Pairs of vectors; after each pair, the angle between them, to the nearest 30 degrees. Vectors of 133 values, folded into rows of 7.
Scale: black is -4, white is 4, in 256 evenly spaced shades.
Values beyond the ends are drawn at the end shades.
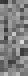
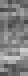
120 degrees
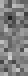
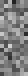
120 degrees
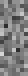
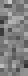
120 degrees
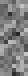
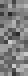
30 degrees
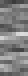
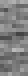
150 degrees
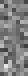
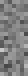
150 degrees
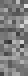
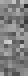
150 degrees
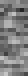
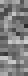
30 degrees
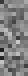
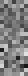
60 degrees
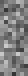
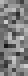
150 degrees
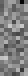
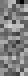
30 degrees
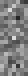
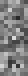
30 degrees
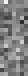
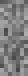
120 degrees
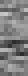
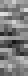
30 degrees
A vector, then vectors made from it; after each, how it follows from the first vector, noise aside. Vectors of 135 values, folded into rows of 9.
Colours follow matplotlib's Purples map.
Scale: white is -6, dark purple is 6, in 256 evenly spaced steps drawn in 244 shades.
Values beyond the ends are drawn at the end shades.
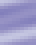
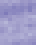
reversed, negated, shrunk.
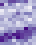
negated, scaled up.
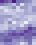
negated, scaled up.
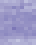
wrapped around, shrunk.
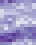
negated, scaled up.
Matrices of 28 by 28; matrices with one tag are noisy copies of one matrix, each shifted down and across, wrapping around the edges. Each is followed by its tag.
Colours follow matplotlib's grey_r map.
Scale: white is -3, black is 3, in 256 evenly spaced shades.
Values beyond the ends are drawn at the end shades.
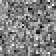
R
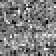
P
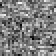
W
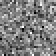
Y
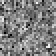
Y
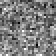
W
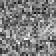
P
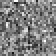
Y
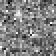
W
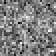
P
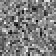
Y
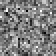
Y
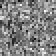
W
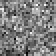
W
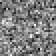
P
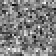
P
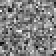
R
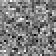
W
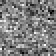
W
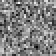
Y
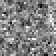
W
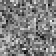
Y
